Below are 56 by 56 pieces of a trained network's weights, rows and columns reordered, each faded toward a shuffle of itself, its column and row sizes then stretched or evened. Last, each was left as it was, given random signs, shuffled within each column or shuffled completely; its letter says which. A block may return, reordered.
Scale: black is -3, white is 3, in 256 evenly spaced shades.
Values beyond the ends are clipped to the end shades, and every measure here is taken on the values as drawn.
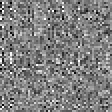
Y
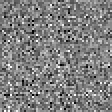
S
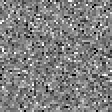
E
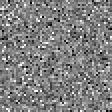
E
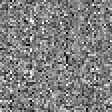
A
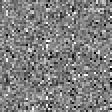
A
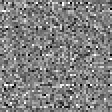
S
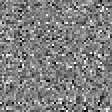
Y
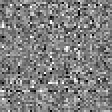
Y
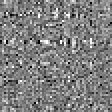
Y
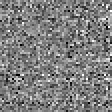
S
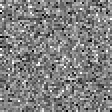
E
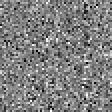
A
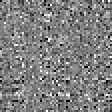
Y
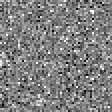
A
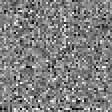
S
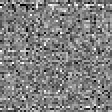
Y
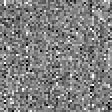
A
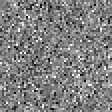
E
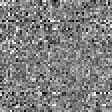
Y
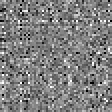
Y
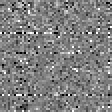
Y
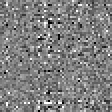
S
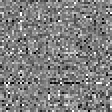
Y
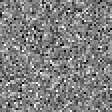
E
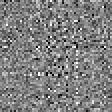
Y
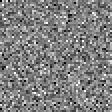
E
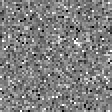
E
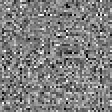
Y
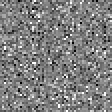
A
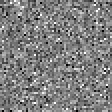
E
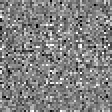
S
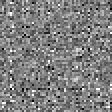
Y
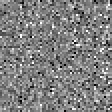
A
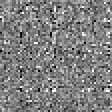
Y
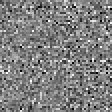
S
